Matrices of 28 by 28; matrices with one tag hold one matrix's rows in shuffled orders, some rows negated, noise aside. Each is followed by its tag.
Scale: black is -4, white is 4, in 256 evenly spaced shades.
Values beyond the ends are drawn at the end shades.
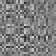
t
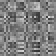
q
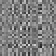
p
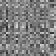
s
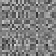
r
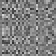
r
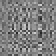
p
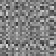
s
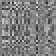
r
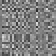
r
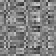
q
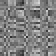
q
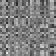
s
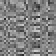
q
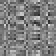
q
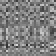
s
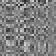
t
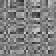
q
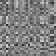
s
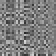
t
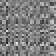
s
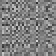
r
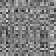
s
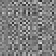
p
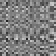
s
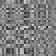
t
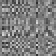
r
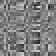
q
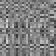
s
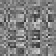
q
